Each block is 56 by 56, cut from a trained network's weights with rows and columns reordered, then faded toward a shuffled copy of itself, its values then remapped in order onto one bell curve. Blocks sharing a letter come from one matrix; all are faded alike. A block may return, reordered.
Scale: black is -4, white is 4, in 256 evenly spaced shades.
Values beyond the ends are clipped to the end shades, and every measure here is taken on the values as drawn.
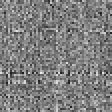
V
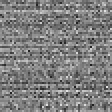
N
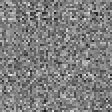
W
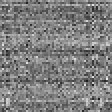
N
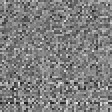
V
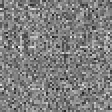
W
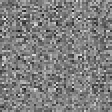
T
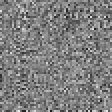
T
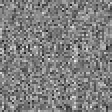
W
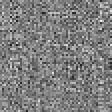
T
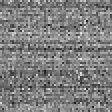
N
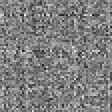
V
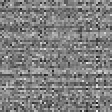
N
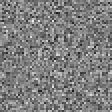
W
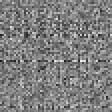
V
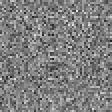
W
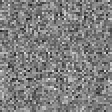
W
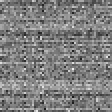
N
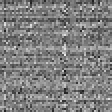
N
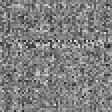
V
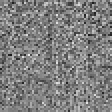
V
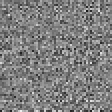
T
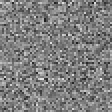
W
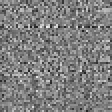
V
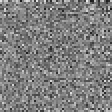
T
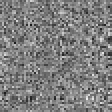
T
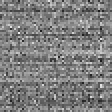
N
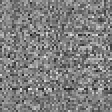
V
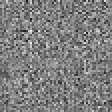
T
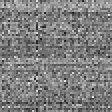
N
